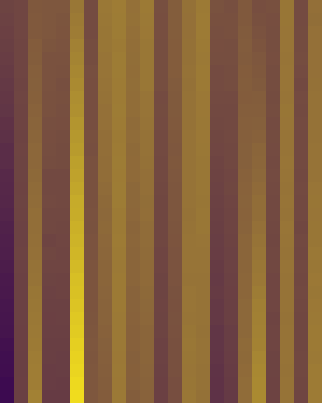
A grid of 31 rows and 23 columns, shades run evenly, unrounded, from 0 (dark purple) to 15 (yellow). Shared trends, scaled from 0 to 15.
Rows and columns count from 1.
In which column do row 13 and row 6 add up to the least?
1
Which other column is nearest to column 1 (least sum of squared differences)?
16
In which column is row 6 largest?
6
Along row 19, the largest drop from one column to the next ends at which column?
7
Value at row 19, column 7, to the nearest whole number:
5
